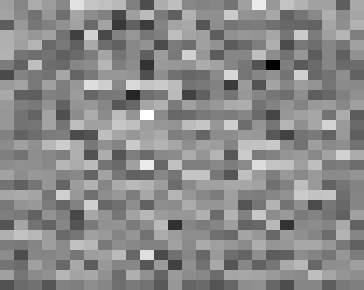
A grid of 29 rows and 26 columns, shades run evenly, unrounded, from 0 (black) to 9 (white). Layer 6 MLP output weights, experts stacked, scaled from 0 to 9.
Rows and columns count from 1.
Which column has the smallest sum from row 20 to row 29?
21
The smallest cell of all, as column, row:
20, 7
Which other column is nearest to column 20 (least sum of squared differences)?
2
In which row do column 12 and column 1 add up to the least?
29
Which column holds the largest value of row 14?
8
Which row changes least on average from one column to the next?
25
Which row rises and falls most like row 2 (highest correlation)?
11
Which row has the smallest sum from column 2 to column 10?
10
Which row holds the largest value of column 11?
12
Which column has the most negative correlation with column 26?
9
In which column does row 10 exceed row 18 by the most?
13
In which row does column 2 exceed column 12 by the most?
5
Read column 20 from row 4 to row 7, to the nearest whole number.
6 6 5 0
